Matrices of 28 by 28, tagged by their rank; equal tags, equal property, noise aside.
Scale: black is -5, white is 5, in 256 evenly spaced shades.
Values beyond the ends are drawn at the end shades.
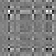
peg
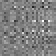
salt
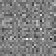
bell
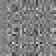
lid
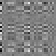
peg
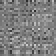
bell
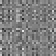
lid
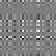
peg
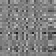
salt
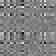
peg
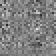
bell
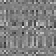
lid
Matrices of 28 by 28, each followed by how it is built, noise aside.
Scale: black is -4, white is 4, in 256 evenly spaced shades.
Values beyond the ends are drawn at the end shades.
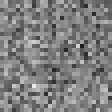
blocks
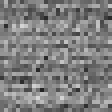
blocks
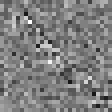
banded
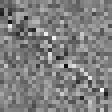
banded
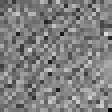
Hankel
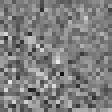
lower triangular
